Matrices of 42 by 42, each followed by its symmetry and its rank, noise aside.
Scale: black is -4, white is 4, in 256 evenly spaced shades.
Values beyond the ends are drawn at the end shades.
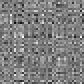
no symmetry, rank three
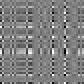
no symmetry, rank one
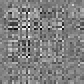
no symmetry, rank two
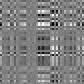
no symmetry, rank one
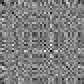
symmetric, rank three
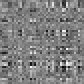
antisymmetric, rank two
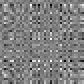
no symmetry, rank two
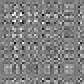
symmetric, rank three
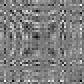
symmetric, rank two
